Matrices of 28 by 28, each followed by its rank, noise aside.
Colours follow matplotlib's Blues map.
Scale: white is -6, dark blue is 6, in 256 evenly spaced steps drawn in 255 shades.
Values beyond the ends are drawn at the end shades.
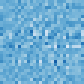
three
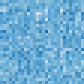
six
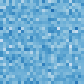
seven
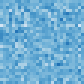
six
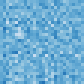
five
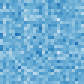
six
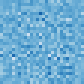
five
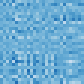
three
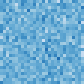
seven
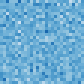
seven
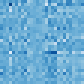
three
